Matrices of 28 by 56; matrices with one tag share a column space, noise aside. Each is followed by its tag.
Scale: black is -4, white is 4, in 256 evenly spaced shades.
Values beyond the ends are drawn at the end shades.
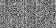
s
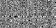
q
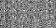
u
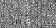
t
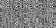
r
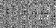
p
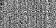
s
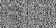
p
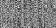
r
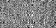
t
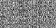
q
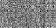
r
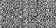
q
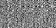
r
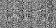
u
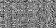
u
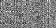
s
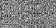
p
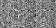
u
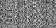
q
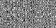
q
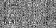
t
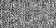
t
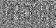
p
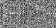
p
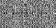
p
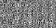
t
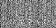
t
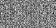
p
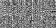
s
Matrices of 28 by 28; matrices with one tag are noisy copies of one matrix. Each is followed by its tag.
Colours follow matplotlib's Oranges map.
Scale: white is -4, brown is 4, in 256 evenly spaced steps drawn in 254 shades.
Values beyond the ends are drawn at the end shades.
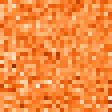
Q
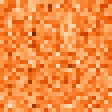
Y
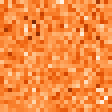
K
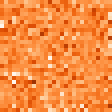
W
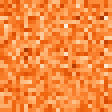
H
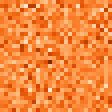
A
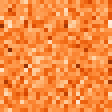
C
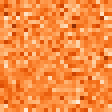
H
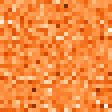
W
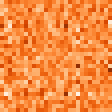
C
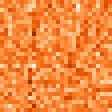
Y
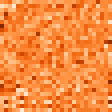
Q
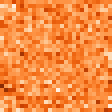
Q
